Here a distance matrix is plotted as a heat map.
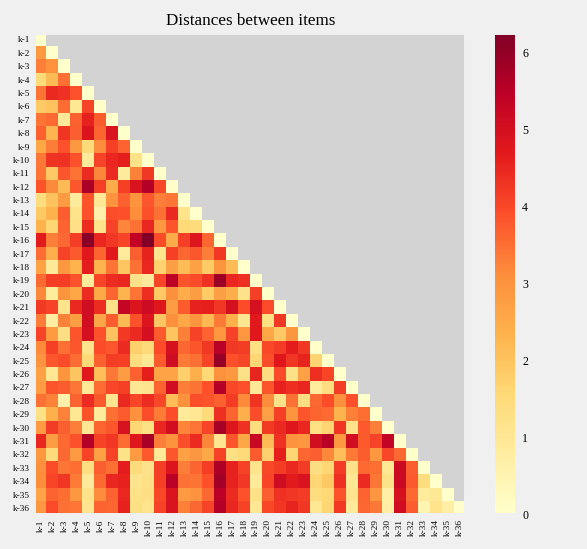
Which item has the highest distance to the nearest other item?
k-12
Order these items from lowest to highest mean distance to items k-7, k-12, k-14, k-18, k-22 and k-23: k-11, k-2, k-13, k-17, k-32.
k-2, k-13, k-32, k-11, k-17
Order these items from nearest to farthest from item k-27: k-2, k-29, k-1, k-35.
k-35, k-1, k-29, k-2
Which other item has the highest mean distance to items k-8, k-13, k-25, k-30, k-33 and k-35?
k-16
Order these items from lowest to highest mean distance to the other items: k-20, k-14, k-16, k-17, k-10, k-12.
k-20, k-14, k-10, k-17, k-12, k-16
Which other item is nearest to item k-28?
k-3
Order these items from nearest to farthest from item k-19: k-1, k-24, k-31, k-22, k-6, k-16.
k-24, k-1, k-6, k-22, k-31, k-16
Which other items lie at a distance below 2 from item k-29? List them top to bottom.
k-1, k-4, k-6, k-13, k-14, k-15
